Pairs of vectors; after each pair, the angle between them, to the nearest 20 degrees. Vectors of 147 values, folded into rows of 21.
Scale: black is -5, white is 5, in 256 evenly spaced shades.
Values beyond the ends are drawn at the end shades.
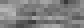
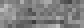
40 degrees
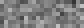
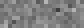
60 degrees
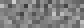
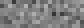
160 degrees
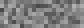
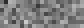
40 degrees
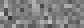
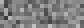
140 degrees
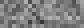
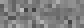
120 degrees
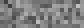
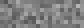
20 degrees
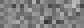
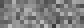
60 degrees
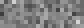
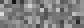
160 degrees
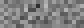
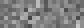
140 degrees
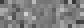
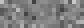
160 degrees
